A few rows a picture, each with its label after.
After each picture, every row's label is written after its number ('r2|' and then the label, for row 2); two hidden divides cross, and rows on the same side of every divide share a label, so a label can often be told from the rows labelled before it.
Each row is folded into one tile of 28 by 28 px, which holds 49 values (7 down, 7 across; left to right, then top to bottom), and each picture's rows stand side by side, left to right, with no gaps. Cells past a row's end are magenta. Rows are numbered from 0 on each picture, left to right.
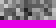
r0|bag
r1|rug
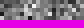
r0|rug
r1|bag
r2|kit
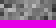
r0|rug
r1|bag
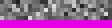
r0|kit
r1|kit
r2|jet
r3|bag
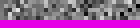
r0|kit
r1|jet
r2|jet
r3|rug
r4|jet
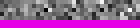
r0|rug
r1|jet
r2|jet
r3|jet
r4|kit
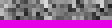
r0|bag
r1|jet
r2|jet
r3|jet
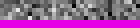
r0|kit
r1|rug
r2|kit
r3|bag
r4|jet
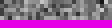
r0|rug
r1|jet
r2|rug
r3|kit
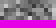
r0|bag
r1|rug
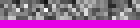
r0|kit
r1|kit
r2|kit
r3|bag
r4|kit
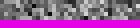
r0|jet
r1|rug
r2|kit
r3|bag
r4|kit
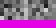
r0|rug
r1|kit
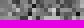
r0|kit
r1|rug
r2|rug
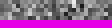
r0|kit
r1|bag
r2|jet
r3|bag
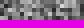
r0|rug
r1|bag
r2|bag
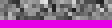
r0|kit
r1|jet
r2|jet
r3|kit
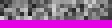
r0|rug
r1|rug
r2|jet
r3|bag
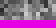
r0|rug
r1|kit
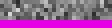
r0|kit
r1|jet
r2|jet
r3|jet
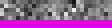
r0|bag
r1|rug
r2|kit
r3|rug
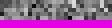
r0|rug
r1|rug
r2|jet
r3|jet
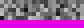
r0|bag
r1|kit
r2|rug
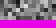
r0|kit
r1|jet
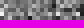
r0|bag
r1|bag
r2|bag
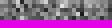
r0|jet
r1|jet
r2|bag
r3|bag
